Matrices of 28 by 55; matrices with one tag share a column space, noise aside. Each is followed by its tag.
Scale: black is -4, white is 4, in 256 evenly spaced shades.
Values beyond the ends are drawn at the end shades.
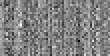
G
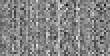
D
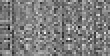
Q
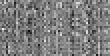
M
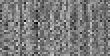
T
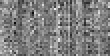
M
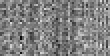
D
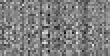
Q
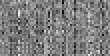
M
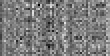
D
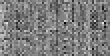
T
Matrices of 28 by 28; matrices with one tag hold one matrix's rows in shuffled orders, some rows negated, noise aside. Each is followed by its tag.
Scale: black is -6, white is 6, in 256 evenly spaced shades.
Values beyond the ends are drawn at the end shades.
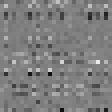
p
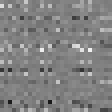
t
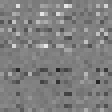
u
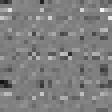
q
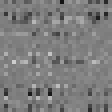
p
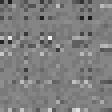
t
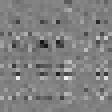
u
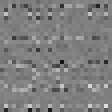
p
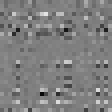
u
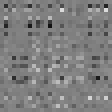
p
